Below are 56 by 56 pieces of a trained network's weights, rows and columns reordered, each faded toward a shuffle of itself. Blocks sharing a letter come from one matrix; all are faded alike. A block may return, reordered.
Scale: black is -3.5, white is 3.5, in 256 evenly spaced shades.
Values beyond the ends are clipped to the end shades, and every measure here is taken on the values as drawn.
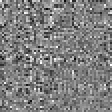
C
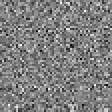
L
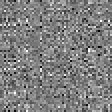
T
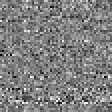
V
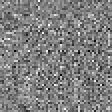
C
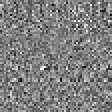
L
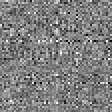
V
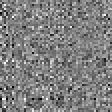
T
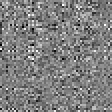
C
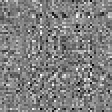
T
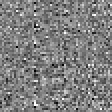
C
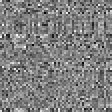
L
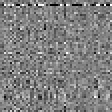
T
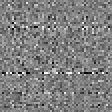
T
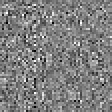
C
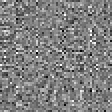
C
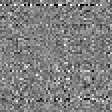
T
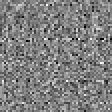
V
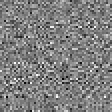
L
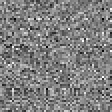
L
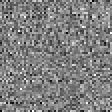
L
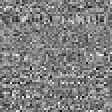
L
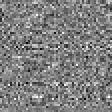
L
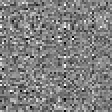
C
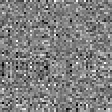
T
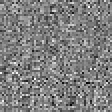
L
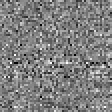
V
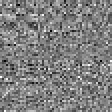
L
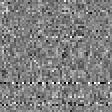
T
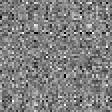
T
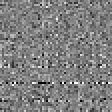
T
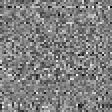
V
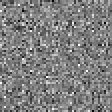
C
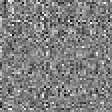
C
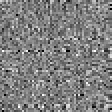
V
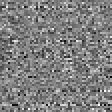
V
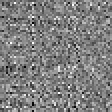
C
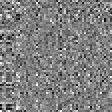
T
